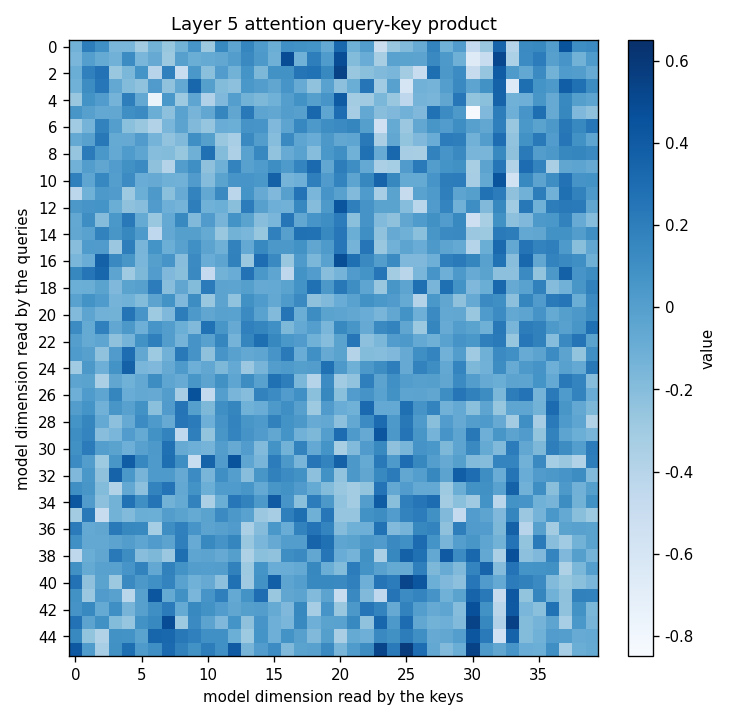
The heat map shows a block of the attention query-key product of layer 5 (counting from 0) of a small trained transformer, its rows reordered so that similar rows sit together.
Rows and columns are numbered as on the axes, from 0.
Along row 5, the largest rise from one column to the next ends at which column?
31
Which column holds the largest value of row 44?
30
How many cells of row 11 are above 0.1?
9
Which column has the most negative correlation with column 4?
38
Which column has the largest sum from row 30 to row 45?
33
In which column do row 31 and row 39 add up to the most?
12
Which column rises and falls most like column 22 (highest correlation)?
36
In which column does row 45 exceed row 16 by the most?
25
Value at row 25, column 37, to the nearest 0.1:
0.2
